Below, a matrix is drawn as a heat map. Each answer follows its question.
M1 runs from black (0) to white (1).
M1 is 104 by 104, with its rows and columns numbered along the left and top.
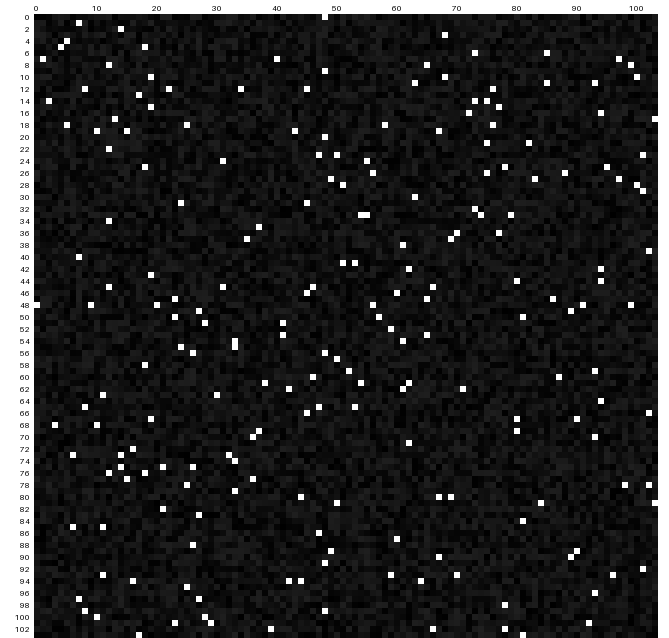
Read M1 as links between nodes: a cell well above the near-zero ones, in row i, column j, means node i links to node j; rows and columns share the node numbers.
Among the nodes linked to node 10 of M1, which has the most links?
node 19
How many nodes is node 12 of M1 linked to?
5
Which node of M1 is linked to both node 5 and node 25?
node 18
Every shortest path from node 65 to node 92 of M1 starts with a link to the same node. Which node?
node 47
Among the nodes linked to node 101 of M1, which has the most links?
node 23
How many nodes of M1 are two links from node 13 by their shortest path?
1
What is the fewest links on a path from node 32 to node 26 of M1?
4
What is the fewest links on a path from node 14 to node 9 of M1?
5
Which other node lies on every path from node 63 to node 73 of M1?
node 11
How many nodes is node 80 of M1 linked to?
3
